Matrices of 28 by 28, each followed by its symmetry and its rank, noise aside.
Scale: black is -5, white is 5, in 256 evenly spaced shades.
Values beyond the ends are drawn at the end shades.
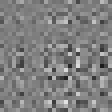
antisymmetric, rank two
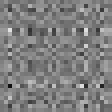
no symmetry, rank two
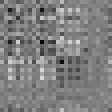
symmetric, rank two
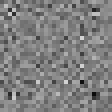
symmetric, rank four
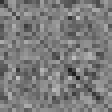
symmetric, rank four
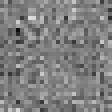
antisymmetric, rank four
